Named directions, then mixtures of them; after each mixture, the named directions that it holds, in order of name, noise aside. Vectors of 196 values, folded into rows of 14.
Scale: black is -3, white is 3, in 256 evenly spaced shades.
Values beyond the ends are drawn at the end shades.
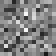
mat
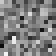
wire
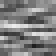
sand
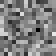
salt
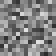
mat, salt, wire.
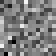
salt, sand, wire.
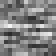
sand.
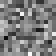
salt, sand, wire.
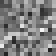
wire.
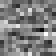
salt, sand, wire.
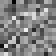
mat, wire.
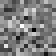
mat, sand.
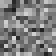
mat, sand, wire.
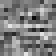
sand, wire.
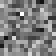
salt, wire.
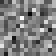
wire.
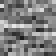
salt, sand.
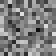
salt.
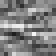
sand.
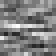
sand.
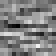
sand.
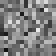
mat, salt.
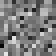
wire.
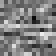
mat, sand, wire.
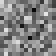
mat, sand, wire.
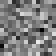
mat, salt, wire.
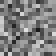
mat, salt.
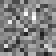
mat.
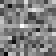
salt, sand, wire.
